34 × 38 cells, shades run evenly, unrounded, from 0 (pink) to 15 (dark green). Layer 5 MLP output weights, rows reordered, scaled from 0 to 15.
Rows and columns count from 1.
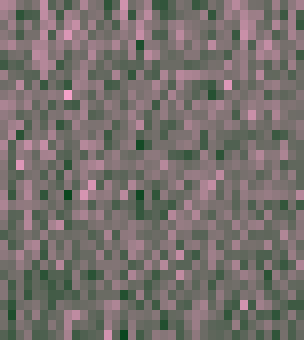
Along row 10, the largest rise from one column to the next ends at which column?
10
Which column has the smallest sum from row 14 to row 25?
4
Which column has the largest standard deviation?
9
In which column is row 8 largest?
17
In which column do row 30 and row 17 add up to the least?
3
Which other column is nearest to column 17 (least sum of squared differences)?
5
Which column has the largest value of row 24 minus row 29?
15
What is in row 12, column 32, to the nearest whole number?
3
